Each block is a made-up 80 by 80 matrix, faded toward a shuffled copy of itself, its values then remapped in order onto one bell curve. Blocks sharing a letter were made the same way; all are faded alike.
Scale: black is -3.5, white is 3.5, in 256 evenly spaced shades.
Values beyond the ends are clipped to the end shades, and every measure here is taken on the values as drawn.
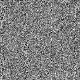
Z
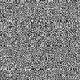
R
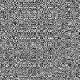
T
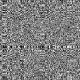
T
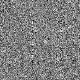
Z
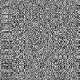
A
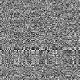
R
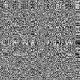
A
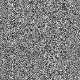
Z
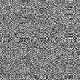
T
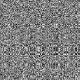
T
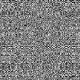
R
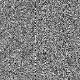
Z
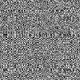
A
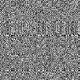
T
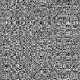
A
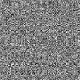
R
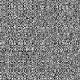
R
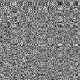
A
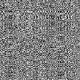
R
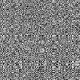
T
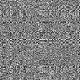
T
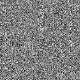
Z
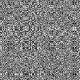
A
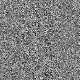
Z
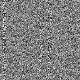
Z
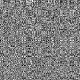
T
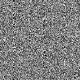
Z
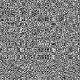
A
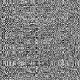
A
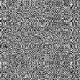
A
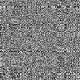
R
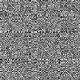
T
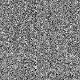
Z
